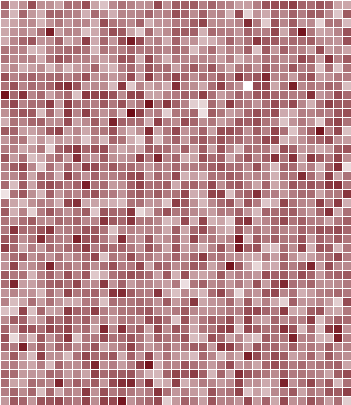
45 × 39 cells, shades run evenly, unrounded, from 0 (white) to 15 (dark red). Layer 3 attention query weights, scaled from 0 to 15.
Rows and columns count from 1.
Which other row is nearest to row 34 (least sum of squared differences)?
8
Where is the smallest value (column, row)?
28, 10
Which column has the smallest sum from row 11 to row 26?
4
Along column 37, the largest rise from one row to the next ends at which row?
7
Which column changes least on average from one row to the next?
24
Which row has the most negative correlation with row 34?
32
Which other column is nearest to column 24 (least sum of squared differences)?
18
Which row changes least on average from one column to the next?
1
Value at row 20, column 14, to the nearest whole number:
9
